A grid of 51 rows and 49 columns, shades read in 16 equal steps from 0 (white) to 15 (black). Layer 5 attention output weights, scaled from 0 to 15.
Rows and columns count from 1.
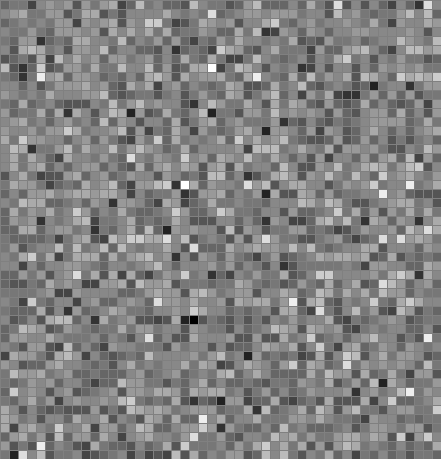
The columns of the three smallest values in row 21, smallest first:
21, 46, 28
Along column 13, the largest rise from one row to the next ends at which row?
23
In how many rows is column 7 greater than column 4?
24
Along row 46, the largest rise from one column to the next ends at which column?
29
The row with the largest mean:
36
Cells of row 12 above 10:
2
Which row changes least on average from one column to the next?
30
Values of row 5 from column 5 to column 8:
12 9 8 9
